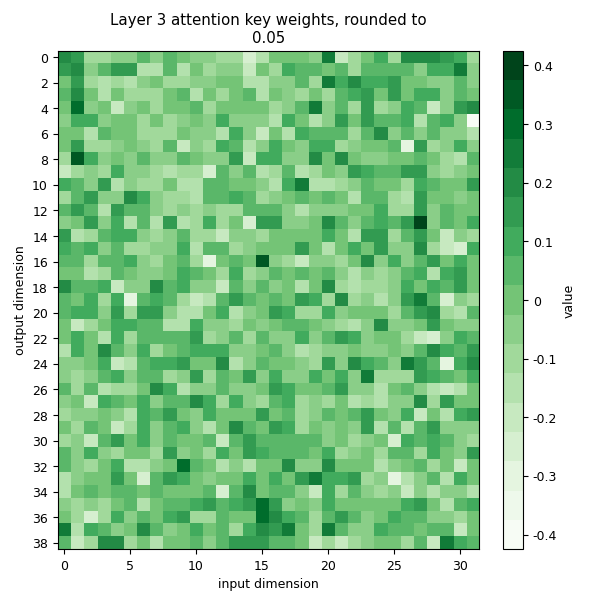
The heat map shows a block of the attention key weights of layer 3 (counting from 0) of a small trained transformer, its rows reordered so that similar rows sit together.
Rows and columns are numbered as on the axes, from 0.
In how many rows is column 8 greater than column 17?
16
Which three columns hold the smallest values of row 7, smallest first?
26, 9, 14
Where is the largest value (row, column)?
13, 27
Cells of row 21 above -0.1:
25
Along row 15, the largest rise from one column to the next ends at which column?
31
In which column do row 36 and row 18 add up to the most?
15
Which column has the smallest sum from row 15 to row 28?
5
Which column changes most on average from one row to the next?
28
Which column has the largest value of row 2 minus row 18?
22
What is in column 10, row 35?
0.1
